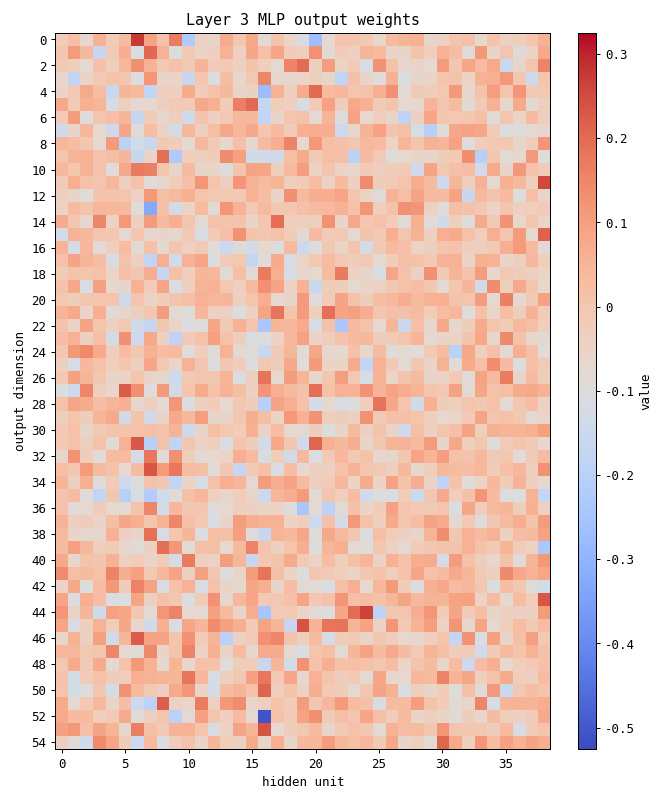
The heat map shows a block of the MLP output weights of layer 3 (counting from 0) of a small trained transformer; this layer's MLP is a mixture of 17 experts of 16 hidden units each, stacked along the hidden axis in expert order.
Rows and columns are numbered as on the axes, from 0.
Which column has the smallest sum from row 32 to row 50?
20
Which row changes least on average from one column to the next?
30
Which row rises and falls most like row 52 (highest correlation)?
4
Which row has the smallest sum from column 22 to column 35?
9
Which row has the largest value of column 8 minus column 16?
52
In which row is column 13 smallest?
46
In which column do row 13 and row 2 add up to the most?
19
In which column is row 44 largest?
24
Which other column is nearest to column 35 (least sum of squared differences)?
28
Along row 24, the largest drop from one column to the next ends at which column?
31
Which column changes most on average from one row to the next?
16
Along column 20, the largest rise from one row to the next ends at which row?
1
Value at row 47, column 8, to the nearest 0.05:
-0.05
